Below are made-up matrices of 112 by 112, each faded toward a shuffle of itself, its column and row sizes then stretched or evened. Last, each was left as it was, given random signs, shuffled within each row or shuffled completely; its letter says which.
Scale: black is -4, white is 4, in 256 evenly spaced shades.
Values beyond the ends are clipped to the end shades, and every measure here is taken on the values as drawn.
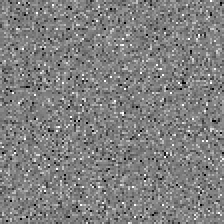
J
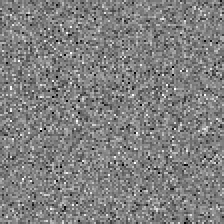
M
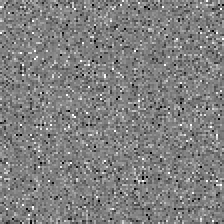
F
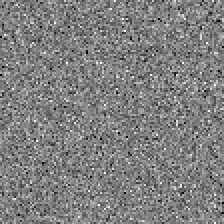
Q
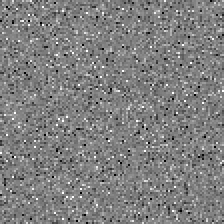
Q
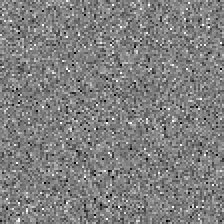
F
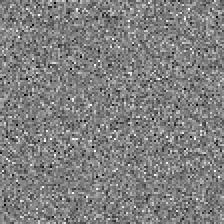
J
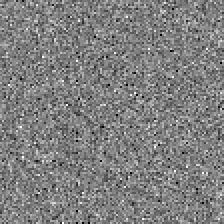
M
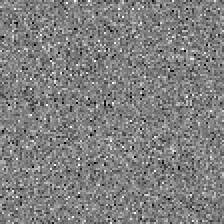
M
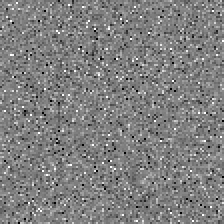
Q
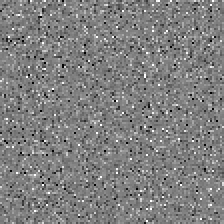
M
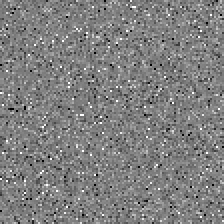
Q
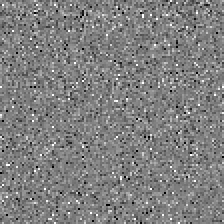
F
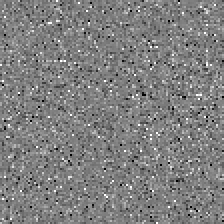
F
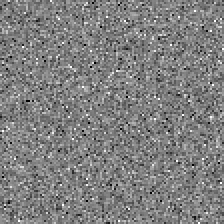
Q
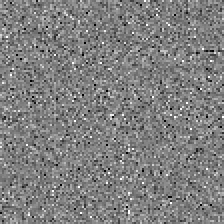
J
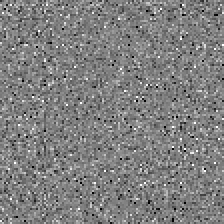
F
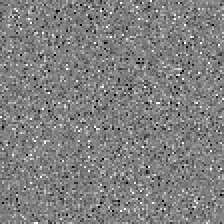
J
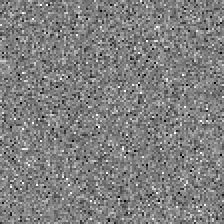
Q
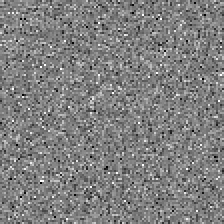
Q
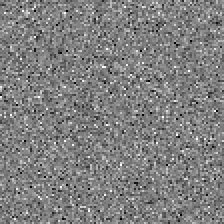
Q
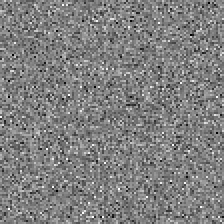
J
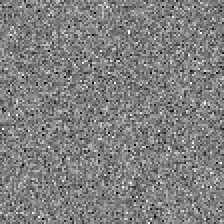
J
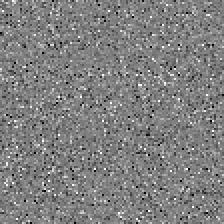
M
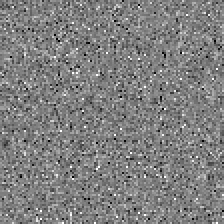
F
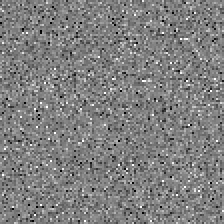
J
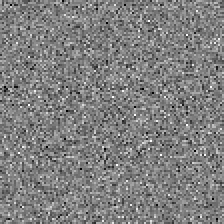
J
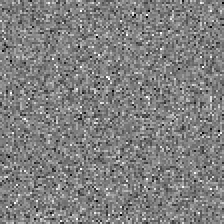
F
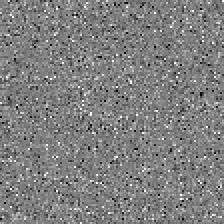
F
